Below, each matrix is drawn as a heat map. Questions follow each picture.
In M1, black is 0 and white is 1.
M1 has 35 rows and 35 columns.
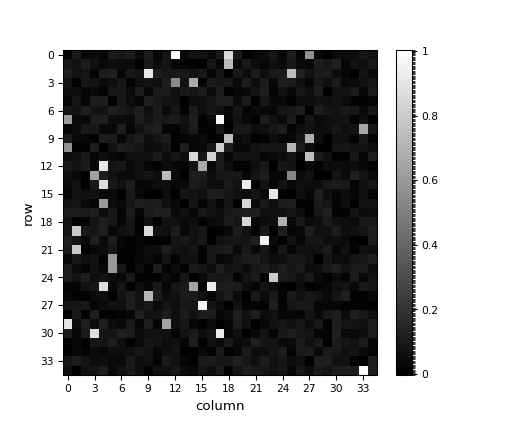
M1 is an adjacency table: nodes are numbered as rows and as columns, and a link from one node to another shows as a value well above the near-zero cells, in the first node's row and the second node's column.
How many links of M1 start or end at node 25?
6
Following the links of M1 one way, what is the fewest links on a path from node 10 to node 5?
5
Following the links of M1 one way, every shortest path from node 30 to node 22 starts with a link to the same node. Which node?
node 3
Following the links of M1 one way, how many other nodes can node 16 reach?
4
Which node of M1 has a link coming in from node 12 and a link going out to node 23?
node 15
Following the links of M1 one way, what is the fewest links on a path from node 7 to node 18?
2
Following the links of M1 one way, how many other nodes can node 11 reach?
9
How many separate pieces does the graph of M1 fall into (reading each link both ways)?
6
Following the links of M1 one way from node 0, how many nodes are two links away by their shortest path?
4
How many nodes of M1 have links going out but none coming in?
11
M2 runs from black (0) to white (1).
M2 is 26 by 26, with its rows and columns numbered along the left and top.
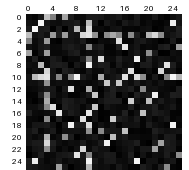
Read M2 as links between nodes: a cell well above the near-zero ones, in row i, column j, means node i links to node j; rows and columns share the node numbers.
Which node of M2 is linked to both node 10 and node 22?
node 3
